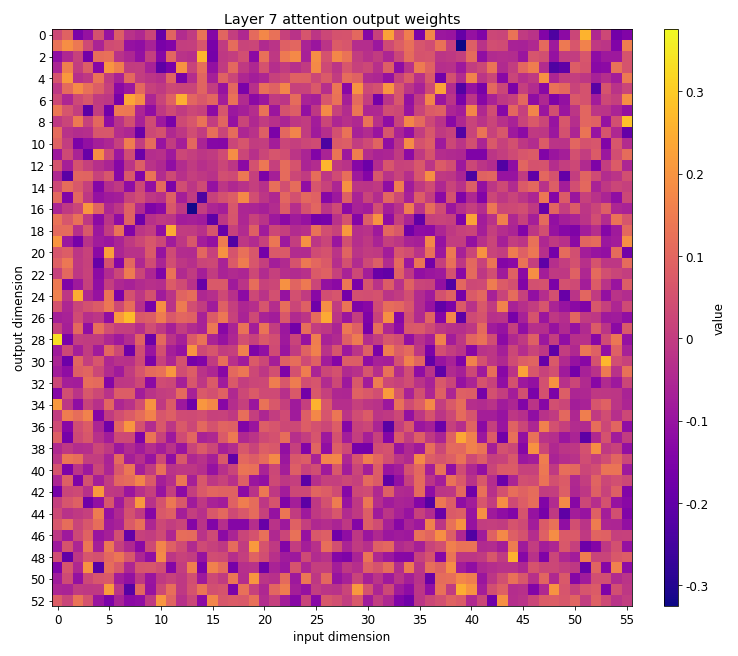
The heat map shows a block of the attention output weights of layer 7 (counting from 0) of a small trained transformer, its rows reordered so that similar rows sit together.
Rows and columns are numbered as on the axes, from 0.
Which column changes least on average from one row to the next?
33
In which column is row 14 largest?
28
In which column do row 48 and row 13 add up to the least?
1
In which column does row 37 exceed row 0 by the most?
39
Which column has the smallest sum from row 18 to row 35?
43
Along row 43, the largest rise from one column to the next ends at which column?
37
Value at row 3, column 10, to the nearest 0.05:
-0.2
